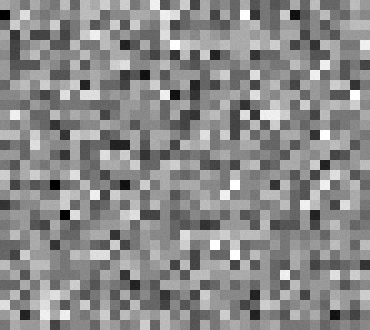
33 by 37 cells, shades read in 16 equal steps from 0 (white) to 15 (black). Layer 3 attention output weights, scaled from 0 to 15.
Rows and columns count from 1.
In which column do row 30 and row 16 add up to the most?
17
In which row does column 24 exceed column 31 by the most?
11
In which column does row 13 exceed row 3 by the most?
6
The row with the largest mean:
23
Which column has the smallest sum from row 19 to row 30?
24
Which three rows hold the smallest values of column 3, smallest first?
2, 26, 9
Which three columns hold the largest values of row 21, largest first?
1, 34, 10
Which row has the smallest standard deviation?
33
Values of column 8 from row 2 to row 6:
7 8 8 4 7
